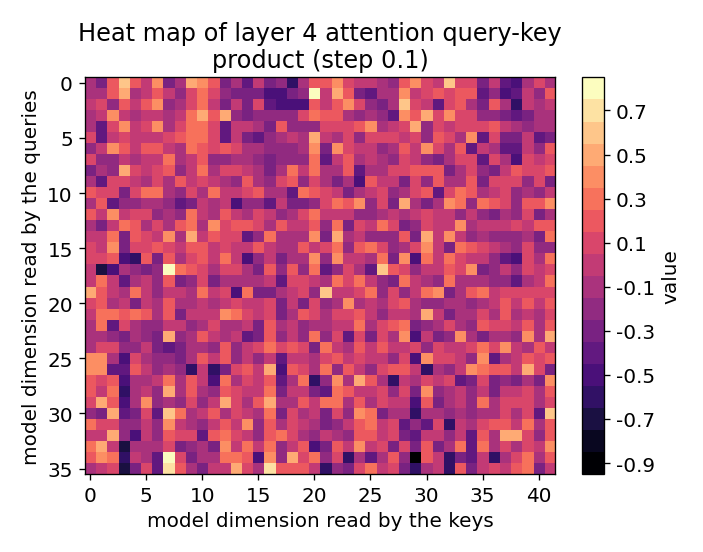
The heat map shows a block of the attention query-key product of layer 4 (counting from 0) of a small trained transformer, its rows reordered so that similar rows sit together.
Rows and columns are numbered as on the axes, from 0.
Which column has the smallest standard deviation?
5
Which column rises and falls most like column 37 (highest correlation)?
38
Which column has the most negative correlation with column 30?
36
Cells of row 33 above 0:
17
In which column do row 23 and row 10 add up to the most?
33
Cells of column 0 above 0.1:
10
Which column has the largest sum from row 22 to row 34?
16
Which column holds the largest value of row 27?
24
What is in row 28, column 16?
0.3
